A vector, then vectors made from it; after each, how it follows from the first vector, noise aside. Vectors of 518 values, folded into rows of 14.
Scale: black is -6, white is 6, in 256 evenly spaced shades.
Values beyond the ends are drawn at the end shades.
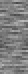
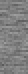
negated, shrunk.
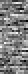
negated, scaled up.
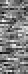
reversed, negated, scaled up.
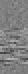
reversed, negated, partly zeroed.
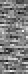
reversed, negated, scaled up.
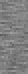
wrapped around, shrunk.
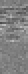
reversed, negated, partly zeroed.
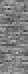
wrapped around, negated.
